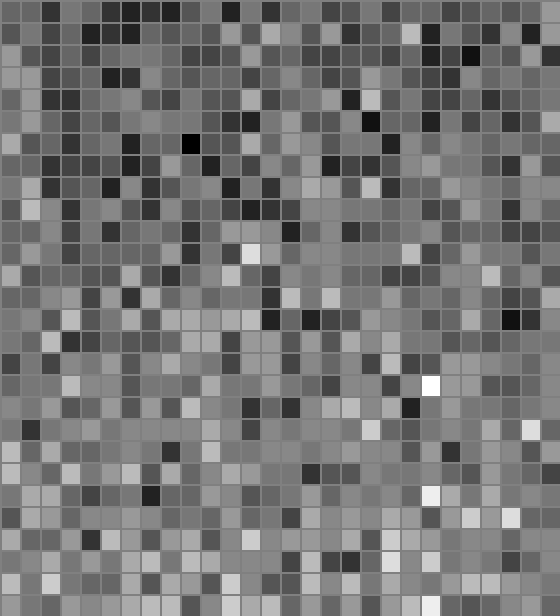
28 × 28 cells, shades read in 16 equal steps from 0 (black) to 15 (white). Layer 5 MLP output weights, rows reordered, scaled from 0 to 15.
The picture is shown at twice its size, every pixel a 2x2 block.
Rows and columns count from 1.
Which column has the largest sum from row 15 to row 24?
11
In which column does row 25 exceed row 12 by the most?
10
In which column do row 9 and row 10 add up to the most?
2
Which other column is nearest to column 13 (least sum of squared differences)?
21
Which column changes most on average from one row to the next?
13
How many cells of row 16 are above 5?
19
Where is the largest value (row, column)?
18, 22
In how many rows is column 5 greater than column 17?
12
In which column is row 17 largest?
20
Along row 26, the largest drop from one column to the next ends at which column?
17
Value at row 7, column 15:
9
